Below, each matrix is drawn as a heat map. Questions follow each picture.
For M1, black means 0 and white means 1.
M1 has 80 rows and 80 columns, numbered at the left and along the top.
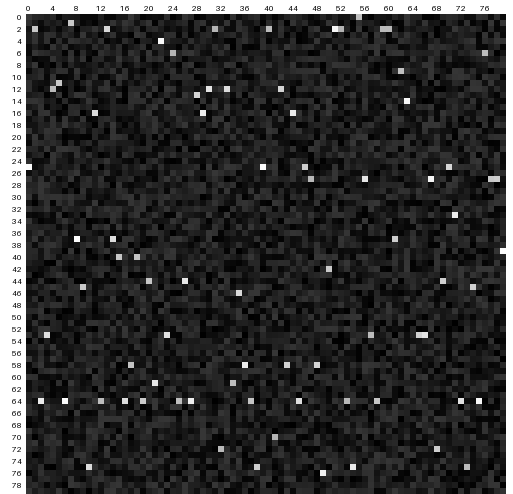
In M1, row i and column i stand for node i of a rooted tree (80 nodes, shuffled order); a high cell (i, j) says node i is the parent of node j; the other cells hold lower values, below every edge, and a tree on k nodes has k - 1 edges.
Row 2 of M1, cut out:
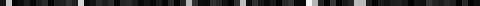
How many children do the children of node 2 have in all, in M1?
4
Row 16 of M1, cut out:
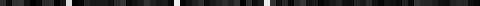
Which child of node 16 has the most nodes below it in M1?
44
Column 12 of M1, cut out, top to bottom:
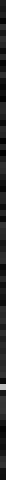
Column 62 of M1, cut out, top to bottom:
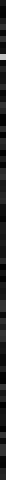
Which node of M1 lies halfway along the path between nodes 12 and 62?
45
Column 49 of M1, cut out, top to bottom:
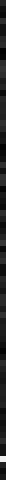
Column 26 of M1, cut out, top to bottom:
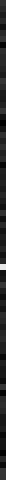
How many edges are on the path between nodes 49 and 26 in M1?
6
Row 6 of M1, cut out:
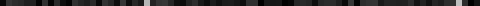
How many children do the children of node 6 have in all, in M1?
1
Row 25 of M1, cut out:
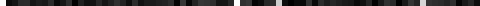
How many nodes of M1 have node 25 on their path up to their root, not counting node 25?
8
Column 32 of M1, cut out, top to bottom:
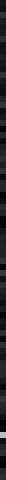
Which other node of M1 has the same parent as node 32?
68
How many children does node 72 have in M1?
2
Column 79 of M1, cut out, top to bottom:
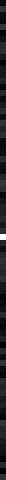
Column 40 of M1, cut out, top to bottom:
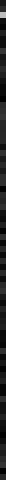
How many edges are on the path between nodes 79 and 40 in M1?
5
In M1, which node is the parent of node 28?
13
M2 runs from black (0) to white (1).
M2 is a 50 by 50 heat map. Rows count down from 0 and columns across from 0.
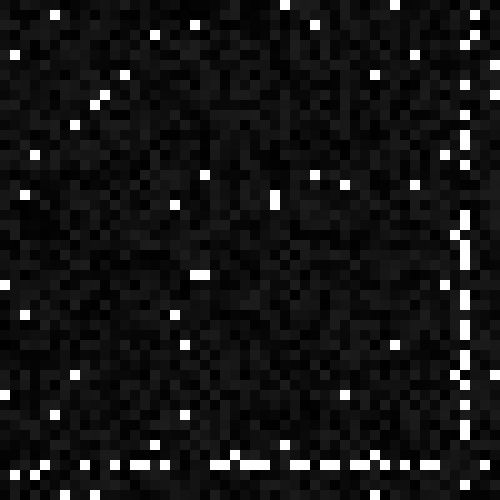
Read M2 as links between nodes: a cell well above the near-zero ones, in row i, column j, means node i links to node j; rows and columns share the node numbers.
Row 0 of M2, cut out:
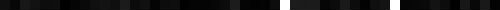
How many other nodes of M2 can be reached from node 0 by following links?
11
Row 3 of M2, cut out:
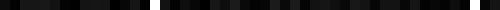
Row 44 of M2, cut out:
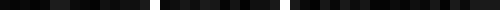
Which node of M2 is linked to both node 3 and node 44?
node 15
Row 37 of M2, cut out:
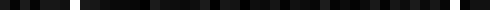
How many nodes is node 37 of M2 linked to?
3
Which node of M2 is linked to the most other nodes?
node 46
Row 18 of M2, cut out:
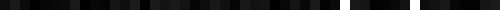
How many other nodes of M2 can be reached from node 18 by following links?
11
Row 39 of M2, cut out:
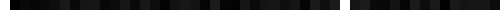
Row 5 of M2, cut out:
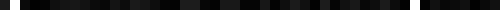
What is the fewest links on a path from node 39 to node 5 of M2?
4
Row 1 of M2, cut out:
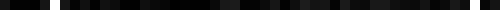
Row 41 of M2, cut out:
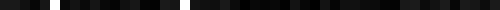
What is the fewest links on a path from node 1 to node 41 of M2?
2
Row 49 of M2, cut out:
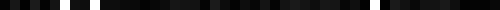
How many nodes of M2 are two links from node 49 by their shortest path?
3
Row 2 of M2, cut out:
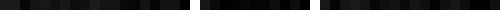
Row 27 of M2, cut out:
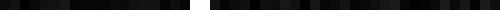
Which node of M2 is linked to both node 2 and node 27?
node 19
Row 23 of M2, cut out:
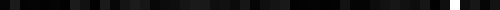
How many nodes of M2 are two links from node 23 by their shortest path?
1
